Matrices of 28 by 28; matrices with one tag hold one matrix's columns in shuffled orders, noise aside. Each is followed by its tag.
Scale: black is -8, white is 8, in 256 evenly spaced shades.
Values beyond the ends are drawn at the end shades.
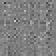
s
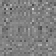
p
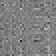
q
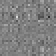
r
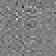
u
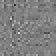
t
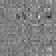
r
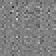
u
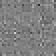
t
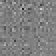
p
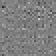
u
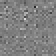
u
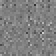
t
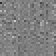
s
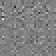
u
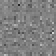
t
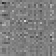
s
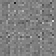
s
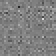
u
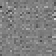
u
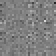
s
